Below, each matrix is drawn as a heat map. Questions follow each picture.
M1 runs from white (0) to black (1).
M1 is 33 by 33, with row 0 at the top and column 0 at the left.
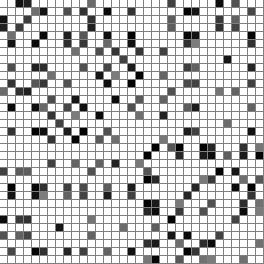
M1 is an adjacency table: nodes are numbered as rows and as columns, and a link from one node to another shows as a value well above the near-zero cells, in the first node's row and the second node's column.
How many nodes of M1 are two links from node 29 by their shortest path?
10
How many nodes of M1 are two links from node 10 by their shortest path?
1
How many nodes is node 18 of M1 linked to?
7
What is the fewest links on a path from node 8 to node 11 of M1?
3
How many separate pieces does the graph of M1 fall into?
2
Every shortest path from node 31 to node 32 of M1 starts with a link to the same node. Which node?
node 23
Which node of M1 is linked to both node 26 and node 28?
node 19
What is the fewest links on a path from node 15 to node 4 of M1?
7
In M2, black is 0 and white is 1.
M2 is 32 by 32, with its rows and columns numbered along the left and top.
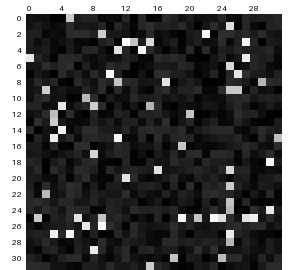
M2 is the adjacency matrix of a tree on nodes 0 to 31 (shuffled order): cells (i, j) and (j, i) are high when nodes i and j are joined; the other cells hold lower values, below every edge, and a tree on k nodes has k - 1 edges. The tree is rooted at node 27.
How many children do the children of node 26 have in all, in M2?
1
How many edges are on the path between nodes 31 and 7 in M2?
7
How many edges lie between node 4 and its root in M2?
4
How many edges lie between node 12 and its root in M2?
2
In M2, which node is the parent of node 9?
25
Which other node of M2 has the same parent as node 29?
17
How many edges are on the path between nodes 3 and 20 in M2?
2
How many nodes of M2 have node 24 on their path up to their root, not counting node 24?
2
